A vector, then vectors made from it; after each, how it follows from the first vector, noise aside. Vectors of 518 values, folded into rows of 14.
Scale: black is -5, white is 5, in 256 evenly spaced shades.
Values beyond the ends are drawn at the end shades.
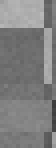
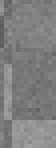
reversed, shrunk.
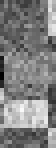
wrapped around, scaled up.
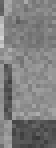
reversed, negated.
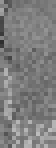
reversed, partly zeroed.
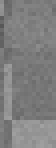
reversed, shrunk.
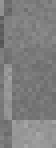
reversed, shrunk.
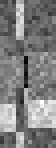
wrapped around, scaled up.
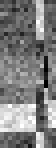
wrapped around, scaled up.
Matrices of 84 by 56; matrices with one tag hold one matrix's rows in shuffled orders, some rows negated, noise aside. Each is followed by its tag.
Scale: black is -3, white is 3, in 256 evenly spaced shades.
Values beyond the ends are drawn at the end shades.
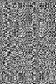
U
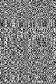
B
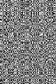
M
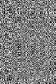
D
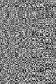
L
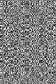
M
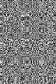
M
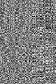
L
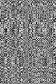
B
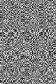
M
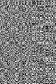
L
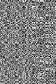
L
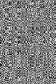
D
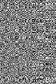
L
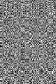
M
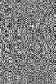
D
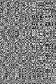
L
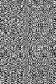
B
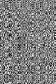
D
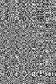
L
